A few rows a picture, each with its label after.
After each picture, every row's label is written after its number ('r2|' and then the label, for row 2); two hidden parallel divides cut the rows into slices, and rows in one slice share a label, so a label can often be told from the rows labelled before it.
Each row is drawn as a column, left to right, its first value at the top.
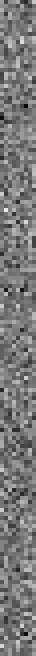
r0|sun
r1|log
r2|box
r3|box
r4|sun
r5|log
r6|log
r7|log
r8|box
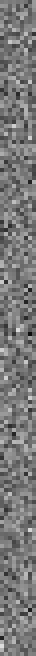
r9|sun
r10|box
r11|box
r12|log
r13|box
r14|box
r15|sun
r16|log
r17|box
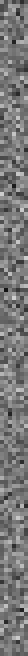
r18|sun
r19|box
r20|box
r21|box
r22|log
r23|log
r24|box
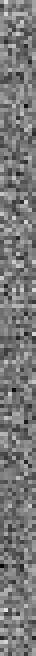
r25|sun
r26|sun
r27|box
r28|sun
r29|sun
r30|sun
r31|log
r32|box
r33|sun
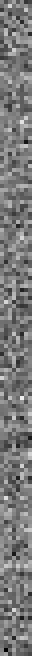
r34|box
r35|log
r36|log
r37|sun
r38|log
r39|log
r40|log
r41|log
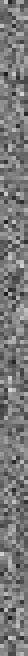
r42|box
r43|sun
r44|log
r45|log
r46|sun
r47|sun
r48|box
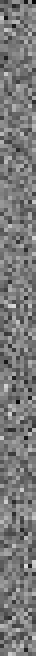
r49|box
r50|log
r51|box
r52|sun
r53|box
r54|sun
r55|log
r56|sun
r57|log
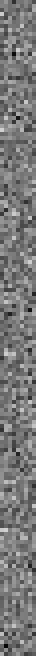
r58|box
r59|log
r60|box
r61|log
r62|box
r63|box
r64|box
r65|sun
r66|box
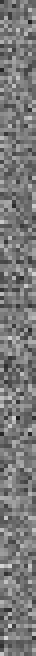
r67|log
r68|log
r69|log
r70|box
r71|log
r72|box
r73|box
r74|log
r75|box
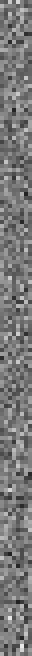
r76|box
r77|box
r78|sun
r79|log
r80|sun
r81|sun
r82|log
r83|box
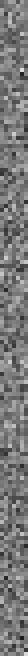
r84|box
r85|box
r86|sun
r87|box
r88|box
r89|sun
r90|sun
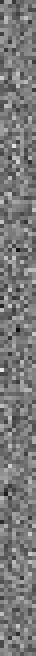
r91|log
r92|box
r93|sun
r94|log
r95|log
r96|box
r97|box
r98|box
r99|box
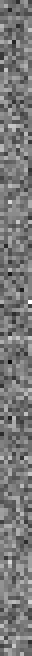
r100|log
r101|box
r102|log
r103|box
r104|log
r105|box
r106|box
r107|log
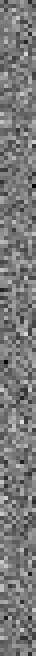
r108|log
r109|log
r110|box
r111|box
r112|box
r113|sun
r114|sun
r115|log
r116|sun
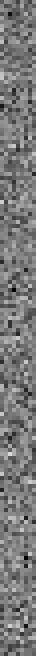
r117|log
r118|box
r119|log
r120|log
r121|log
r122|box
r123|sun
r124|log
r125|box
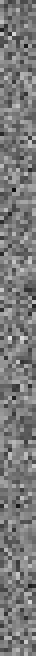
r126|sun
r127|box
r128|log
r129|sun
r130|sun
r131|log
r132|log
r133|box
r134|log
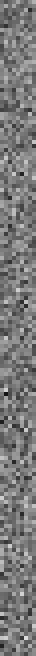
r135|log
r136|log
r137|box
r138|box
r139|box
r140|sun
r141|log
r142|box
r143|sun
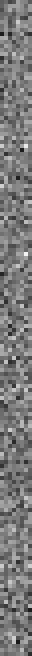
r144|log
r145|box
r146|log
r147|log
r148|box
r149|sun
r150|log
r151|log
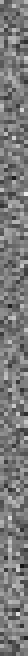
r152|box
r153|box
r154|log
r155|log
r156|log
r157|sun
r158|sun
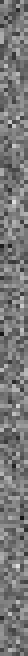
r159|log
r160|box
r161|box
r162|log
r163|log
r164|sun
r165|box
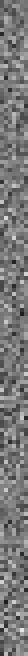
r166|log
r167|sun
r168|box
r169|log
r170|box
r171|sun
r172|box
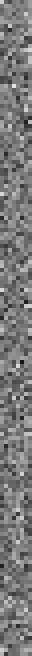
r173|sun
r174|box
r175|box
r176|box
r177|box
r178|log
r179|sun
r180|sun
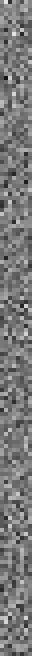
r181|sun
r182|sun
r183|log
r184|sun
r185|box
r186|log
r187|sun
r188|box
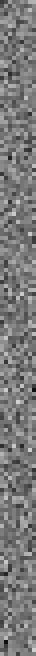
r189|box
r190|log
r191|sun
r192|box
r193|box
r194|box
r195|box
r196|box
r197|sun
